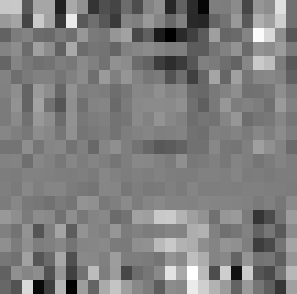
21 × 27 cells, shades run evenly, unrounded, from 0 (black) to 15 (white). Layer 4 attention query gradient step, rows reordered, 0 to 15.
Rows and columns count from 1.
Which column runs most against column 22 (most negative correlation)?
23
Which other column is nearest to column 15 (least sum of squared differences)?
17
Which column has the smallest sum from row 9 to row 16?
24
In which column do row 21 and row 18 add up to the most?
18
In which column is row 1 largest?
26
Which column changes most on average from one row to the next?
16
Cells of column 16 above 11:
3
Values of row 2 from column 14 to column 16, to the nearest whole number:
9 8 6
